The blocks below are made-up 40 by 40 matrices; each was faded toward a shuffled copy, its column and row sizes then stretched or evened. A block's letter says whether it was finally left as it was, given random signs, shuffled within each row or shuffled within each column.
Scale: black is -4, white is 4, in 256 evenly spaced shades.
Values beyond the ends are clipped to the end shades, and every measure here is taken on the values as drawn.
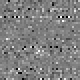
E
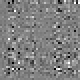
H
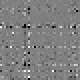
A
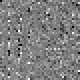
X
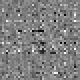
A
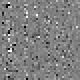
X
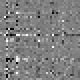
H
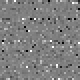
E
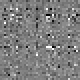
A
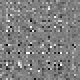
A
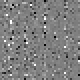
X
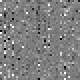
X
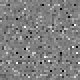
E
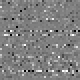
E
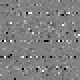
E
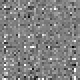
A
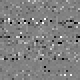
E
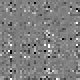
A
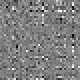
H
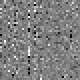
X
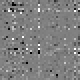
A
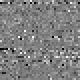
E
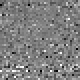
E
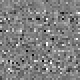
E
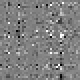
A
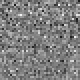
E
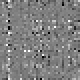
H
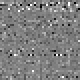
E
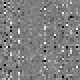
X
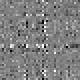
H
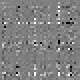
A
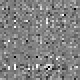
A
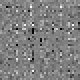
A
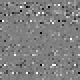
E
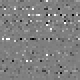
E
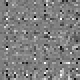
A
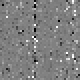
X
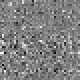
A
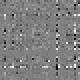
A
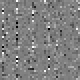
X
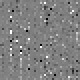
X
